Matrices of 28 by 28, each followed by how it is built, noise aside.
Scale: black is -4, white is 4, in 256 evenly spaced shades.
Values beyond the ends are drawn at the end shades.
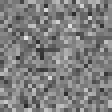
noise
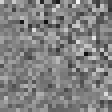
upper triangular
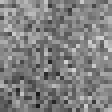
smooth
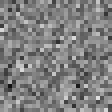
noise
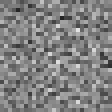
repeating rows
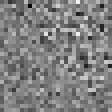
upper triangular
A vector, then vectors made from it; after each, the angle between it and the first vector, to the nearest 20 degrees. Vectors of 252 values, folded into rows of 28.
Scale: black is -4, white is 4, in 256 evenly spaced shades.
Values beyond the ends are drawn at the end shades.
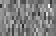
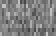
60 degrees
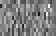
20 degrees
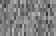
140 degrees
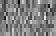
140 degrees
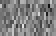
160 degrees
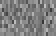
120 degrees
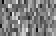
100 degrees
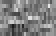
60 degrees
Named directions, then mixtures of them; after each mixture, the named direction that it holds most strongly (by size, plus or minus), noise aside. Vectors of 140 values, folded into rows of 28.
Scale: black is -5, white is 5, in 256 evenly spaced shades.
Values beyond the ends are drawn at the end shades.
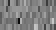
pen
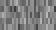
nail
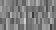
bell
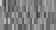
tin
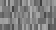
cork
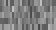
cork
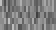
tin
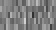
bell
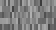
cork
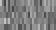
tin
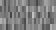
bell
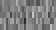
bell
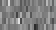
pen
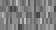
nail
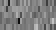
pen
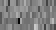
pen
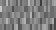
cork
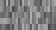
cork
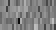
pen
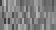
tin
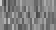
tin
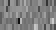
pen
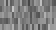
cork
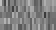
tin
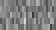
bell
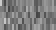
tin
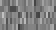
nail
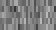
nail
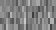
bell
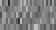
pen
